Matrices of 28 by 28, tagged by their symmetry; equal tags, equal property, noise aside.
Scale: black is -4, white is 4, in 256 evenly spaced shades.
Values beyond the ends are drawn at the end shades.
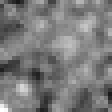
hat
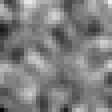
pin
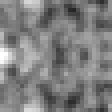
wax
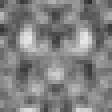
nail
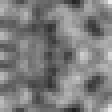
wax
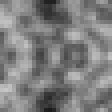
wax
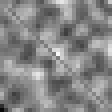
hat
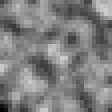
hat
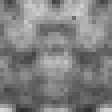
nail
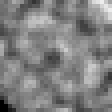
hat
